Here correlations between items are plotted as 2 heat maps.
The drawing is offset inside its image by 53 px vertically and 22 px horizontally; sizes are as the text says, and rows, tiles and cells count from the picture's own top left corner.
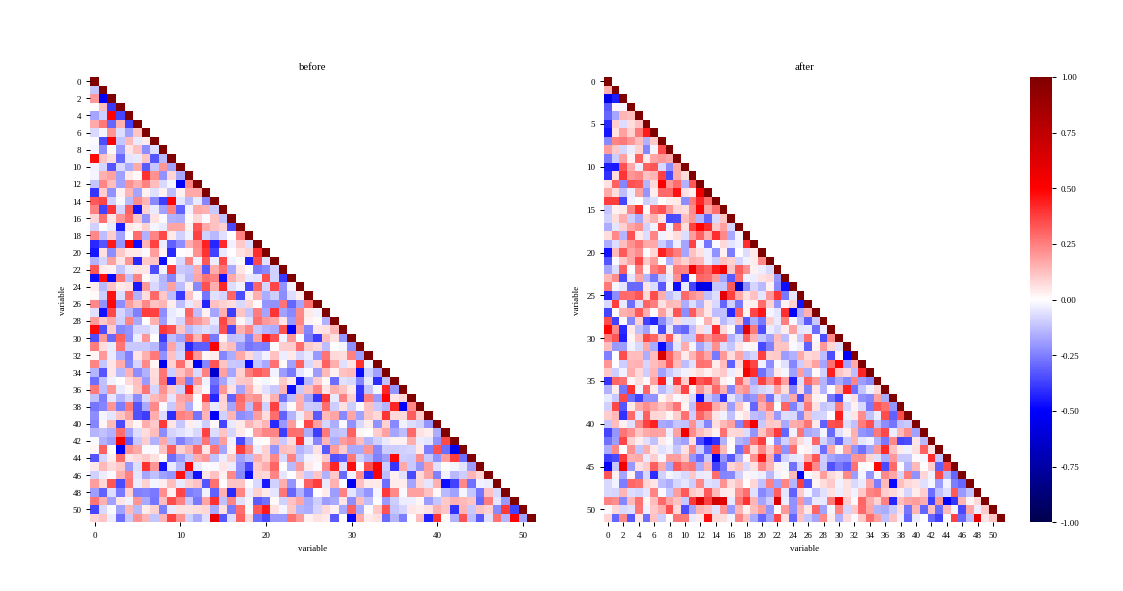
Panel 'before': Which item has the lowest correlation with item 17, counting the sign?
3
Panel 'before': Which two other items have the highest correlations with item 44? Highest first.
35, 42
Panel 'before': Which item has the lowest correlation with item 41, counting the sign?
47
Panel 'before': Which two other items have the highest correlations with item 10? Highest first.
46, 48
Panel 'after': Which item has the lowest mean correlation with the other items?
24
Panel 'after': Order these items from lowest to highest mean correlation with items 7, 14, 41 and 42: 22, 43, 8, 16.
16, 8, 43, 22
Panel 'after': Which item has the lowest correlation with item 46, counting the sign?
25
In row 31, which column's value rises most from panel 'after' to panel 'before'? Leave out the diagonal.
33
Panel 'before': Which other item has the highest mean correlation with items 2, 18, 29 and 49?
0
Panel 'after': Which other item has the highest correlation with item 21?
4
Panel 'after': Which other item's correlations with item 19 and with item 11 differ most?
35
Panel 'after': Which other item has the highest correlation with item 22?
49
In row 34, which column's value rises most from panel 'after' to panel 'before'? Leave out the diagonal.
37
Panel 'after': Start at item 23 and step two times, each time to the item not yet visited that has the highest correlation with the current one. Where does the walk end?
20
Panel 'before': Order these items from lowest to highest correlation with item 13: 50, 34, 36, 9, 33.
33, 9, 36, 50, 34
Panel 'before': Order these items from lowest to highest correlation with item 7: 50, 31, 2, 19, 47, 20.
31, 47, 50, 20, 19, 2
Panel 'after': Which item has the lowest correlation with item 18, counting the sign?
28
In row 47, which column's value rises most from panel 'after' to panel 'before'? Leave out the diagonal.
26
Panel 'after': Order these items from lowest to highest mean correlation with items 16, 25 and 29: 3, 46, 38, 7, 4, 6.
46, 38, 7, 4, 3, 6
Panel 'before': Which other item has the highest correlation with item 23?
1
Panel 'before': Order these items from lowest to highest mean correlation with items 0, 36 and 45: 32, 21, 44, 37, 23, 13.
23, 44, 13, 37, 21, 32
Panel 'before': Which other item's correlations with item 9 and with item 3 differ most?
43
